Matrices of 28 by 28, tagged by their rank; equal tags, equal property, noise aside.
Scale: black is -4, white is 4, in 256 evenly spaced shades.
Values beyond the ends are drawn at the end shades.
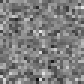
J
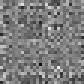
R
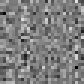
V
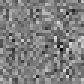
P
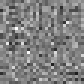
P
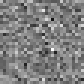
R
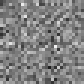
J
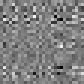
V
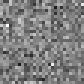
P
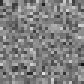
P
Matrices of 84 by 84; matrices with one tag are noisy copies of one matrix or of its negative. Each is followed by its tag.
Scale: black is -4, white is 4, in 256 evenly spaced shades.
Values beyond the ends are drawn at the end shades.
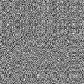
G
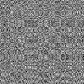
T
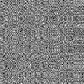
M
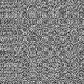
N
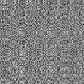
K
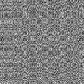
N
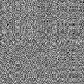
G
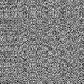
N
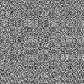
T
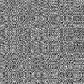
M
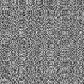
K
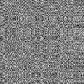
M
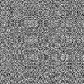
T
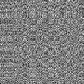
N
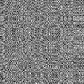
M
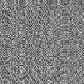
K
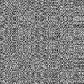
M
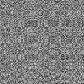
T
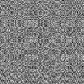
T
